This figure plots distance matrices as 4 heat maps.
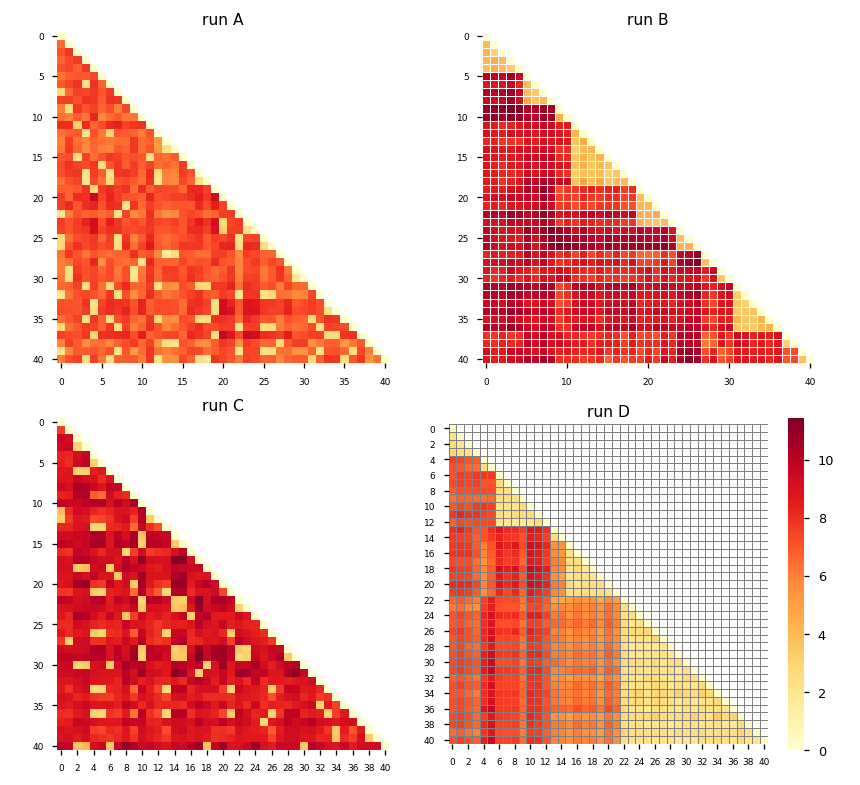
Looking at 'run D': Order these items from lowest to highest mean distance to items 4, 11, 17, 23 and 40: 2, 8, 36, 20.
36, 20, 8, 2
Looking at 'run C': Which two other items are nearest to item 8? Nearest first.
16, 24
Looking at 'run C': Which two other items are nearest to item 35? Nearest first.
32, 34
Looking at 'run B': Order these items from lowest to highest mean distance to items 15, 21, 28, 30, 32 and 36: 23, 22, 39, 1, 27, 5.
27, 23, 39, 22, 1, 5
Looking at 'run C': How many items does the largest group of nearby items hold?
7
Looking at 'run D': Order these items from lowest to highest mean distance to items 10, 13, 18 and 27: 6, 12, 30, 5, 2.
30, 12, 6, 2, 5
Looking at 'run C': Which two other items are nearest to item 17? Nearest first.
31, 27
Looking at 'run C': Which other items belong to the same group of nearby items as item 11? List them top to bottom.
0, 12
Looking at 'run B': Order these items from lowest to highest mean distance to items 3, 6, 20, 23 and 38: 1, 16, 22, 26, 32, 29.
22, 1, 16, 29, 32, 26
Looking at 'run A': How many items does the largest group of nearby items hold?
8
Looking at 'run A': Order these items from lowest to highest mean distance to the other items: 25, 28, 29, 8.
25, 29, 28, 8
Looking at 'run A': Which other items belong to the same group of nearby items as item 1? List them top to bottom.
9, 29, 30
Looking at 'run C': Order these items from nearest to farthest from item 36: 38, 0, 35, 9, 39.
9, 38, 39, 0, 35
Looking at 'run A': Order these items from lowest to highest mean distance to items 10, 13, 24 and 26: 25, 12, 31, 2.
25, 12, 31, 2
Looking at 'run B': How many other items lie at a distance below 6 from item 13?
7
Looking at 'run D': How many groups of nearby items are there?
6
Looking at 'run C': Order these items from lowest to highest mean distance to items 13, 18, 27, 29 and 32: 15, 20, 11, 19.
15, 11, 19, 20
